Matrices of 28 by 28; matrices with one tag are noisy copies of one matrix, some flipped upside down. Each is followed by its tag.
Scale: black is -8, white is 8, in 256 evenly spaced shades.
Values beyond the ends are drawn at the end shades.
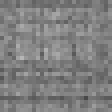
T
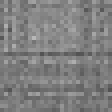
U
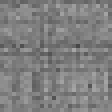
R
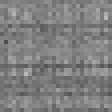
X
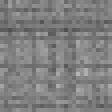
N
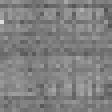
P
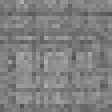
T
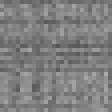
R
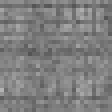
P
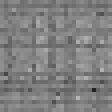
N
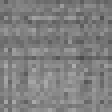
U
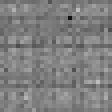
X
